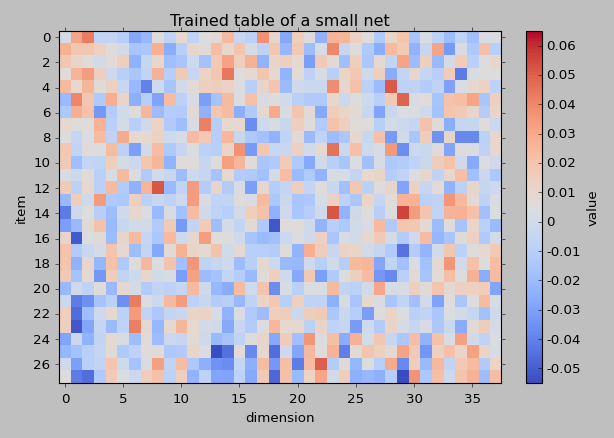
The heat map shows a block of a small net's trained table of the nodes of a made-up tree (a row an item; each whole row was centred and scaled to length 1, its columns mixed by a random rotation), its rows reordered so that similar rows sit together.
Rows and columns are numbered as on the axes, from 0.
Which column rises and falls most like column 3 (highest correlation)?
12
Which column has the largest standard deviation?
29
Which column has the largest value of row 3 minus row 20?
14
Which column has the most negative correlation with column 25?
6
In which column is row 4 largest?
28
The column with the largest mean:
11
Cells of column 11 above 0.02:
7
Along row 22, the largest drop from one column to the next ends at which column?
1
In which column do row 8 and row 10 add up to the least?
35
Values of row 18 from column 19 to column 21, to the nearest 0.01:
-0.02 -0.02 0
